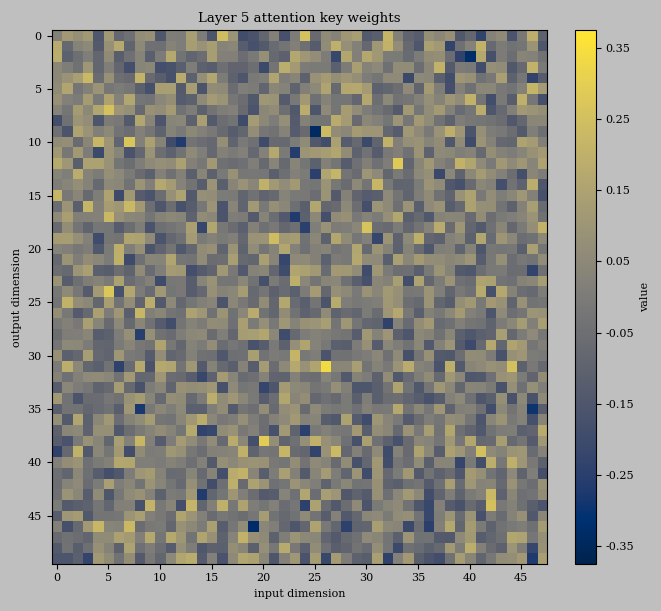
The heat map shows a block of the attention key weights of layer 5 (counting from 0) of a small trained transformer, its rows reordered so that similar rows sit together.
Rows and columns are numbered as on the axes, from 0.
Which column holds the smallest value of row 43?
14
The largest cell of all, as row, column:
31, 26
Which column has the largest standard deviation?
46
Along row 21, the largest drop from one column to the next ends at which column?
7
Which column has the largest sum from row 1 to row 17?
5
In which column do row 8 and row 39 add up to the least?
0
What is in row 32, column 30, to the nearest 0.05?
0
